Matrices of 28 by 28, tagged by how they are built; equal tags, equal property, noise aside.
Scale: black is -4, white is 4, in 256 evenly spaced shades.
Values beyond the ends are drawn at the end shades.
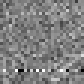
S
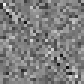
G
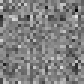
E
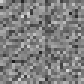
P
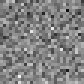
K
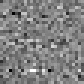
S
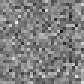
P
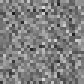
P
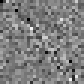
G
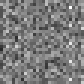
P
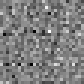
S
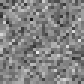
K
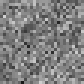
K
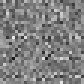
E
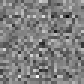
E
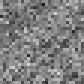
K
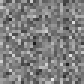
P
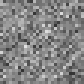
K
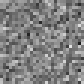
P
